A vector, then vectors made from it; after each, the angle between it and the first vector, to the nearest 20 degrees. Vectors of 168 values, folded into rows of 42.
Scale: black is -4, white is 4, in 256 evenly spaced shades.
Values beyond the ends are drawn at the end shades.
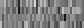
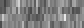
140 degrees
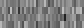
40 degrees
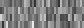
100 degrees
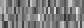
60 degrees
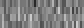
120 degrees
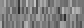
20 degrees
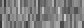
140 degrees
